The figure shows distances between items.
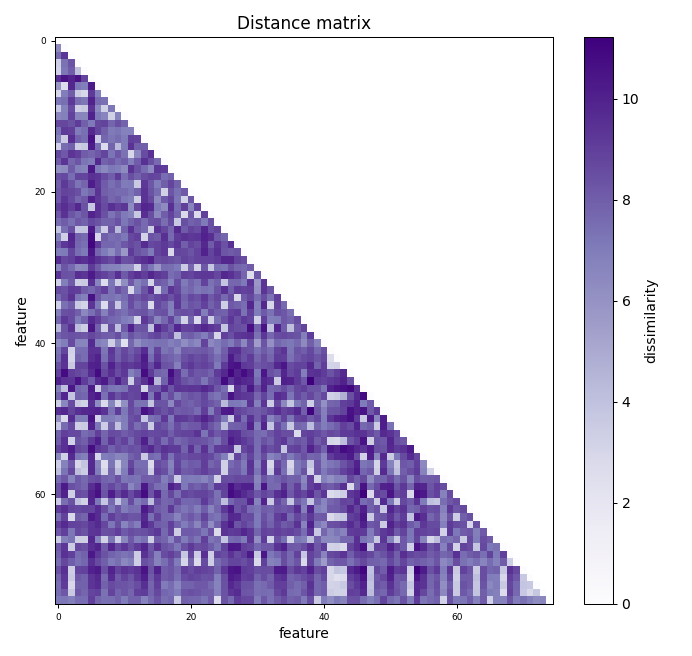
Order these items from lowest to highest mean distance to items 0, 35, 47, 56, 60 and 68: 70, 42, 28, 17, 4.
4, 42, 70, 17, 28
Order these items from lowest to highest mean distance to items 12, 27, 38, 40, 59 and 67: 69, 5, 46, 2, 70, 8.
69, 8, 2, 70, 46, 5
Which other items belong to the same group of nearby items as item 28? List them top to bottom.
17
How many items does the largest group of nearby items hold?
16
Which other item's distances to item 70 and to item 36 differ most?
52
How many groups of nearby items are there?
15
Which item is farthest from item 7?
45
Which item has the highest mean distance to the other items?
5
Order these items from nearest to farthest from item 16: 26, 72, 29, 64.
72, 64, 29, 26
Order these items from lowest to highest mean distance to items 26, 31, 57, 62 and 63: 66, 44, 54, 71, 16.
66, 71, 16, 54, 44
